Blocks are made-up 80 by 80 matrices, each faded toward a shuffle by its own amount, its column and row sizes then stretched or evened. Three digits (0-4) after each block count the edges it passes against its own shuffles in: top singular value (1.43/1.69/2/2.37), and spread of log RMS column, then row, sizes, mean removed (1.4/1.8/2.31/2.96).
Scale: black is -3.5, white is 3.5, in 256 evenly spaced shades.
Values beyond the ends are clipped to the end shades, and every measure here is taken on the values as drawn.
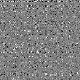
3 2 3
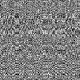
4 0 3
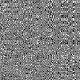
4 3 0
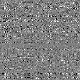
3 2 4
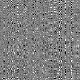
4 4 2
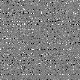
1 2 3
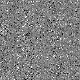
0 2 1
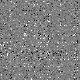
0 2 3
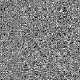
3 2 1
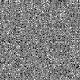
3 1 0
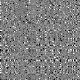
4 3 2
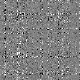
1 4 3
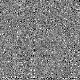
2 1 2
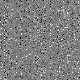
1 3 0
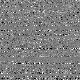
0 0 4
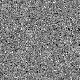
1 0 0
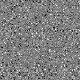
2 1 1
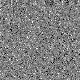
1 0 0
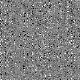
2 3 2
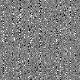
0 4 0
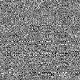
3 0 3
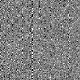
3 3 0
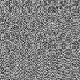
4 0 0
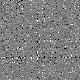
2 2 2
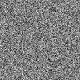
2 0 0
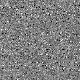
1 0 2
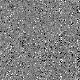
0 3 1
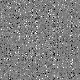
2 2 0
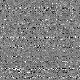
3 0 4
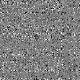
2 2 3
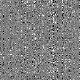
2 4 2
